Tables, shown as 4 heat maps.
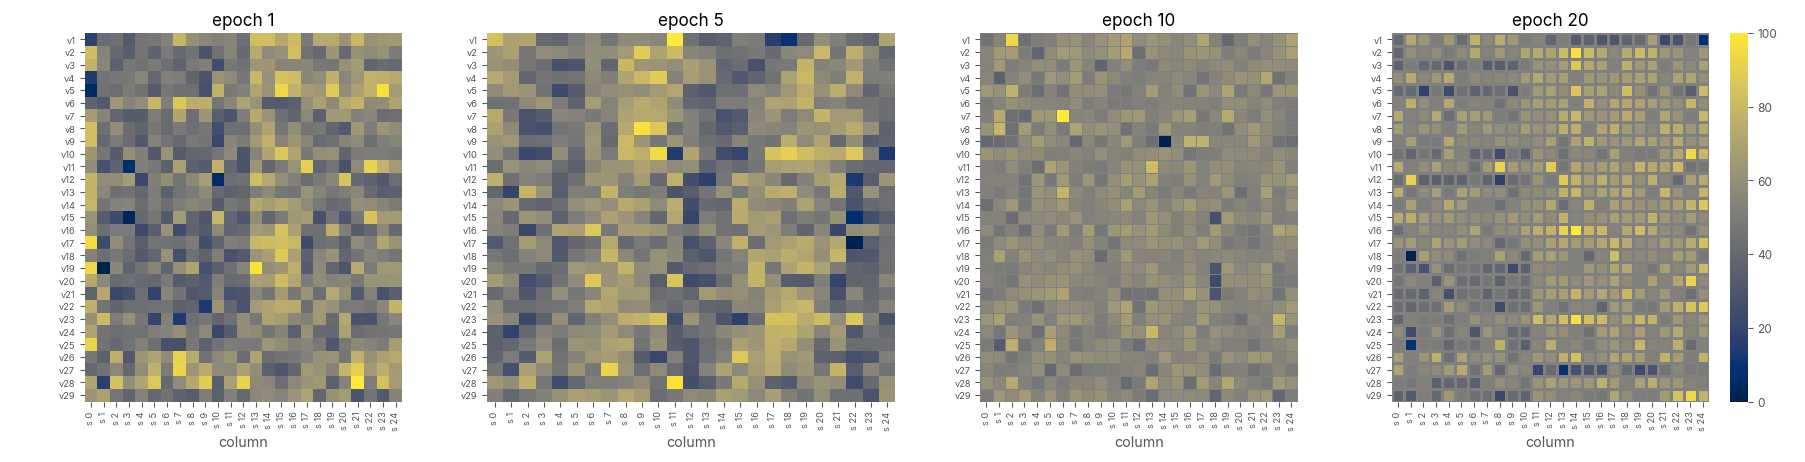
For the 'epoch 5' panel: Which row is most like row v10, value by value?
v23
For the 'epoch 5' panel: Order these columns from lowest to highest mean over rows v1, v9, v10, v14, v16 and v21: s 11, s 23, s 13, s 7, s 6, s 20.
s 23, s 13, s 7, s 11, s 20, s 6
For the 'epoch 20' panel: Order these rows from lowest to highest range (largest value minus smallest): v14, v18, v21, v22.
v14, v21, v22, v18
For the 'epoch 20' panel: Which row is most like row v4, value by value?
v6
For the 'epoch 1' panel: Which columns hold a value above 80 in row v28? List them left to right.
s 2, s 5, s 9, s 12, s 21, s 23
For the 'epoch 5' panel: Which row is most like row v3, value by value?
v4
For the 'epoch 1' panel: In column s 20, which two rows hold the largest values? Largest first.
v12, v27
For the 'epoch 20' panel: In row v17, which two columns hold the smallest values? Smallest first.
s 8, s 9
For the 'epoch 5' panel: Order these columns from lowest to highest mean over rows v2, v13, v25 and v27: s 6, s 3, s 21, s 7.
s 6, s 3, s 21, s 7
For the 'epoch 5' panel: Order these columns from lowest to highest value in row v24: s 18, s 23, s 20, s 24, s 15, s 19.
s 24, s 23, s 20, s 15, s 19, s 18
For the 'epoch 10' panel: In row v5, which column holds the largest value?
s 2
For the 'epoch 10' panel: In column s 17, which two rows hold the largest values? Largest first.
v9, v1
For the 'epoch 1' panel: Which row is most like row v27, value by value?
v6
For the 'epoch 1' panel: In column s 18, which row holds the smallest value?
v15
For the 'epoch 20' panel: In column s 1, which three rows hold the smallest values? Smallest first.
v18, v25, v24
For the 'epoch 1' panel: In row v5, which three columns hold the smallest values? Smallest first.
s 0, s 9, s 5
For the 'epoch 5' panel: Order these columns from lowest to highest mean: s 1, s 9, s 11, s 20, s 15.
s 1, s 15, s 11, s 20, s 9
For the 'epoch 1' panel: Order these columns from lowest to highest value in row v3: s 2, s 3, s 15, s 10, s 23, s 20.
s 10, s 2, s 23, s 3, s 15, s 20
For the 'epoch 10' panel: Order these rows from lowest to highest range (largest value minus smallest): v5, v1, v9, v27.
v27, v5, v1, v9
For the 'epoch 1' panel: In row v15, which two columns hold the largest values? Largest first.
s 22, s 10
